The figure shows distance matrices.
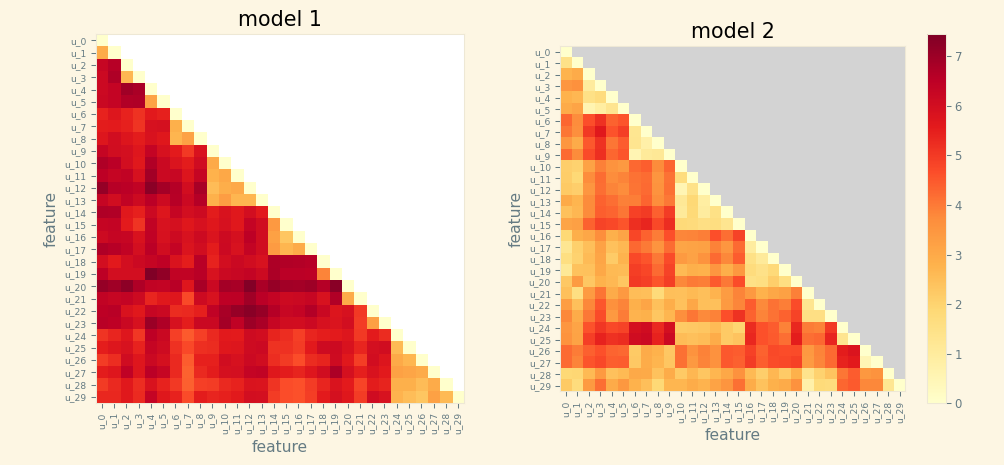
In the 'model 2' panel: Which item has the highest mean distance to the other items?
u_25
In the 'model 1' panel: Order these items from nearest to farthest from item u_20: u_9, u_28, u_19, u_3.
u_28, u_9, u_3, u_19
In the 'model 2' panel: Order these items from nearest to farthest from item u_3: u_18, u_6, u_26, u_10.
u_18, u_10, u_26, u_6
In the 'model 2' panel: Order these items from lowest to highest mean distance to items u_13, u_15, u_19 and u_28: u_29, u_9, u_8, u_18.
u_29, u_18, u_8, u_9
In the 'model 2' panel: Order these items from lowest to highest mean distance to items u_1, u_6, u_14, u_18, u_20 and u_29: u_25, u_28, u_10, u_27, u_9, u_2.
u_28, u_10, u_2, u_9, u_27, u_25
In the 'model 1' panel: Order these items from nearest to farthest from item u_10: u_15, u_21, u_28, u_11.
u_11, u_28, u_15, u_21
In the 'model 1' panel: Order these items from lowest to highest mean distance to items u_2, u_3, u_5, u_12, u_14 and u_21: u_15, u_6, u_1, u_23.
u_15, u_6, u_23, u_1
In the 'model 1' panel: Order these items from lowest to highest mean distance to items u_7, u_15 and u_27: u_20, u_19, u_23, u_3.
u_3, u_23, u_20, u_19
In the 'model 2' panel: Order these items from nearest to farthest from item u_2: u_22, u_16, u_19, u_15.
u_19, u_16, u_22, u_15
